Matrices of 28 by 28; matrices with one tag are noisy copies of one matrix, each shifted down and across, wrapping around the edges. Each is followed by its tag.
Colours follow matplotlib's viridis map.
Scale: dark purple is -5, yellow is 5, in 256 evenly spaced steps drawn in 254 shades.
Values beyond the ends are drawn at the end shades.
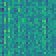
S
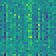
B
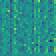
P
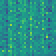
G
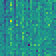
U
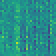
B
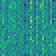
U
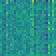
S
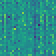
U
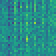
U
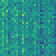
G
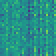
U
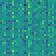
P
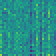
U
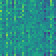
U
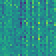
U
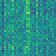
B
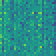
S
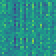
U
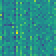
S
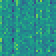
P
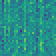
P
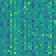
S
